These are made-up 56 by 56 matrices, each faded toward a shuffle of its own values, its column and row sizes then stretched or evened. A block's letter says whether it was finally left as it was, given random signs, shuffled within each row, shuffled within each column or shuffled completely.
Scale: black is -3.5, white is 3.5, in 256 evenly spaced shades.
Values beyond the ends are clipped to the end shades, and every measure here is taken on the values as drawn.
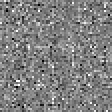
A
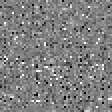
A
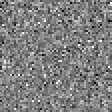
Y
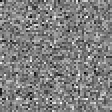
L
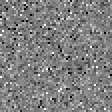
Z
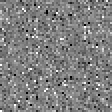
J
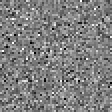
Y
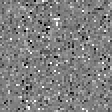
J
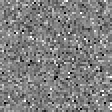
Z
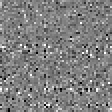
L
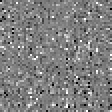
L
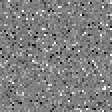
Z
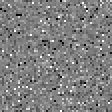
Z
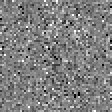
J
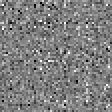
A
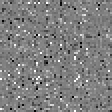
L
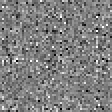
A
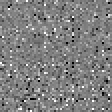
A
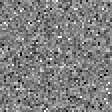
Z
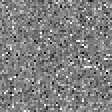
Z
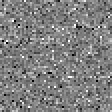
Y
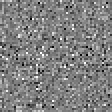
A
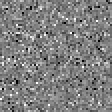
Y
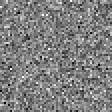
Z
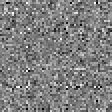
L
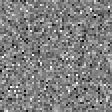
Z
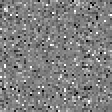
J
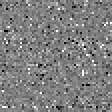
Y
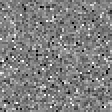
Z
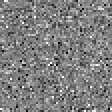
Y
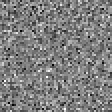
A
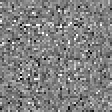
A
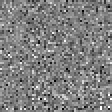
A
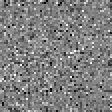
A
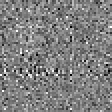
L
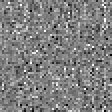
L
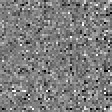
A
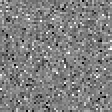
Z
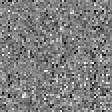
A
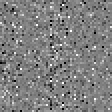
J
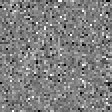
J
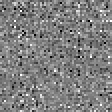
A
